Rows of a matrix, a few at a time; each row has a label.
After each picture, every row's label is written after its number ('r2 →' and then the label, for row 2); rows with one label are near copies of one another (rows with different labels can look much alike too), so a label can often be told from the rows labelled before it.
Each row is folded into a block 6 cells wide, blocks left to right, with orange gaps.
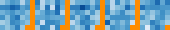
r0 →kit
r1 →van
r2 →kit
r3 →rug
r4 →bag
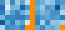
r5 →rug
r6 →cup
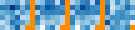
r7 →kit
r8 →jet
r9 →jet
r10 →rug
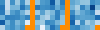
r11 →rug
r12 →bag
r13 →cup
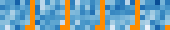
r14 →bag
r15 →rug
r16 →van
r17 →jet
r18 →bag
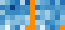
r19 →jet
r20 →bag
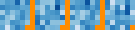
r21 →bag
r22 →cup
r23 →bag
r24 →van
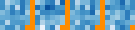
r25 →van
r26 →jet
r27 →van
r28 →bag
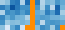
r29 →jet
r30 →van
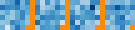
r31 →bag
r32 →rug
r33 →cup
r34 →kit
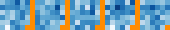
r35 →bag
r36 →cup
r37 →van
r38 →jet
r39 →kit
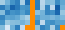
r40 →jet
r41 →van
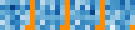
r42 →kit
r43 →van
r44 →van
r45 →bag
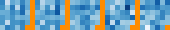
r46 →van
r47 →van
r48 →kit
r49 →cup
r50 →bag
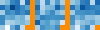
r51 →jet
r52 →rug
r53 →jet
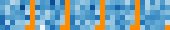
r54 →cup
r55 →bag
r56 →cup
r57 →kit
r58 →rug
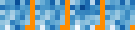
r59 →bag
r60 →bag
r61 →jet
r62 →bag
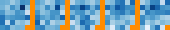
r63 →cup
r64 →cup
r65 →kit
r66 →jet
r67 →jet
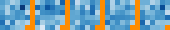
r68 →cup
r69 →jet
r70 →van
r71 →rug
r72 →cup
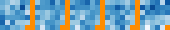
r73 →cup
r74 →bag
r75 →bag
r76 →kit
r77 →jet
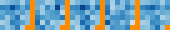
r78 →kit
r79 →cup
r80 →kit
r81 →rug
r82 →kit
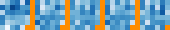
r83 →jet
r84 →rug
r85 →van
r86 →rug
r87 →van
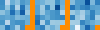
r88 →van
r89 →cup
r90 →bag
